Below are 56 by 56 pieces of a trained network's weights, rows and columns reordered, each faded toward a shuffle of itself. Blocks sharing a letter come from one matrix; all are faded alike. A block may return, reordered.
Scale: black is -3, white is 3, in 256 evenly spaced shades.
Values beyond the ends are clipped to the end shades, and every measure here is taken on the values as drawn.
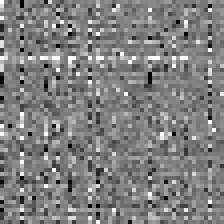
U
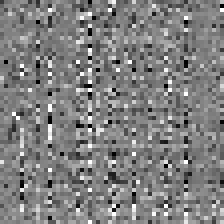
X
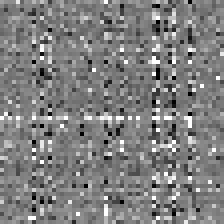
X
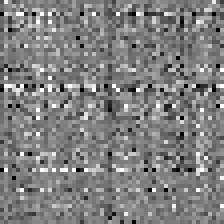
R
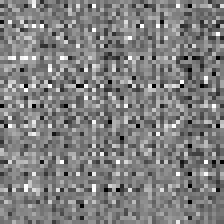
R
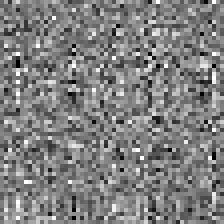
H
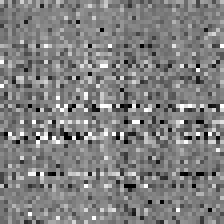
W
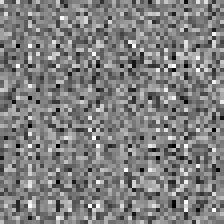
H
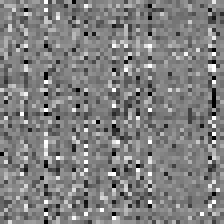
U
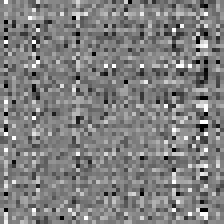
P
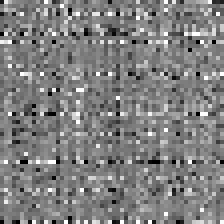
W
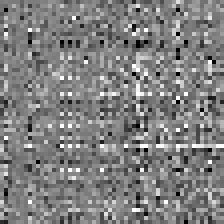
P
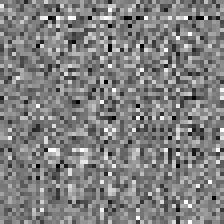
H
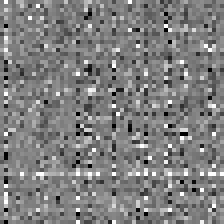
X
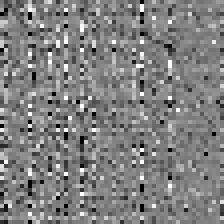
U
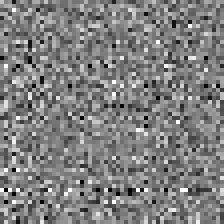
H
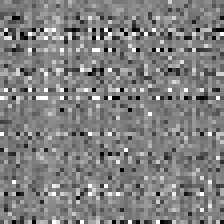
W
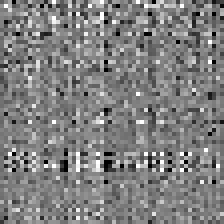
R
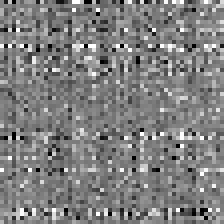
W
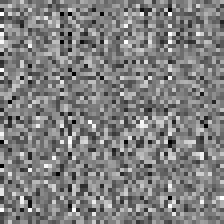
H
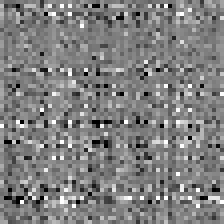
W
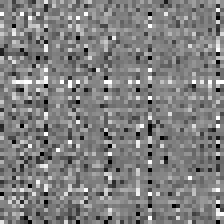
X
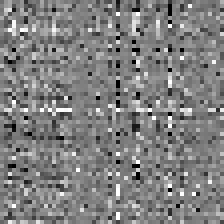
X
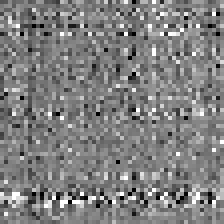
R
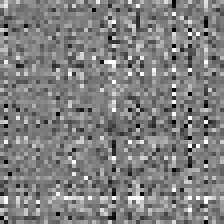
P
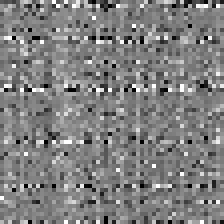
W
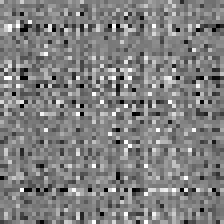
R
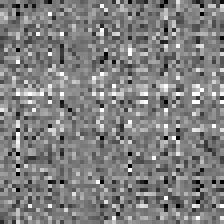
P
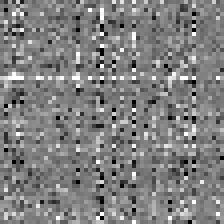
X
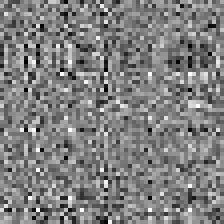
H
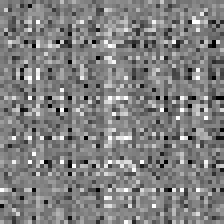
R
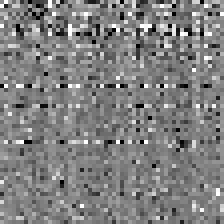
W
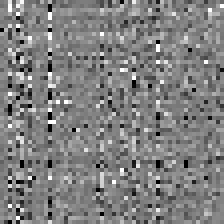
U
